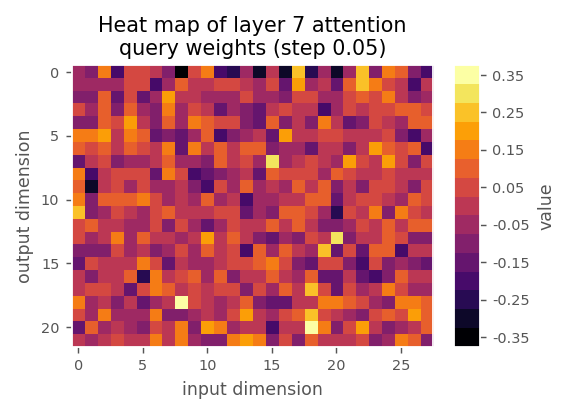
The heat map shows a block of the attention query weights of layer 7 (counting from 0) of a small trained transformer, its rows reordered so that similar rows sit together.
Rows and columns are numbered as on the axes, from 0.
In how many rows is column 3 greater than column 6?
8
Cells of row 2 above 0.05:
4
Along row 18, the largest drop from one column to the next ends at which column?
9
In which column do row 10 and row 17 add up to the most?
18
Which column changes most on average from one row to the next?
20
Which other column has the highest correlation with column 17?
22
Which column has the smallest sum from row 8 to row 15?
1
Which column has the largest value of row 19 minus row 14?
13
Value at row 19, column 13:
0.2
